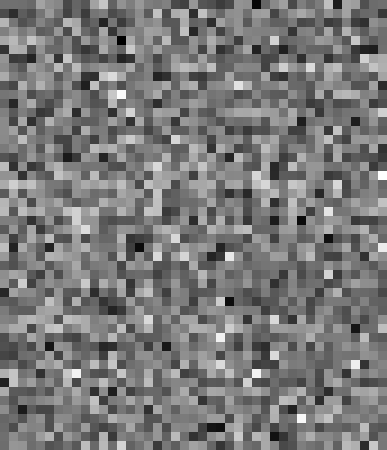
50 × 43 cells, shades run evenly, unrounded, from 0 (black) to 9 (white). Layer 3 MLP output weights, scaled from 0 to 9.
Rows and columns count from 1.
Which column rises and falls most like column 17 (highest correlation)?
3
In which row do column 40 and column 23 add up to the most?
41
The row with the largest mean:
21
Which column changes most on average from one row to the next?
14
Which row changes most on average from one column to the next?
29
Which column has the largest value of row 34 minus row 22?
25
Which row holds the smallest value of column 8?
18
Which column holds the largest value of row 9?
13
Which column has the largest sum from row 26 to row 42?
9
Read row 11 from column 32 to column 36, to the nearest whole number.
3 5 4 3 6
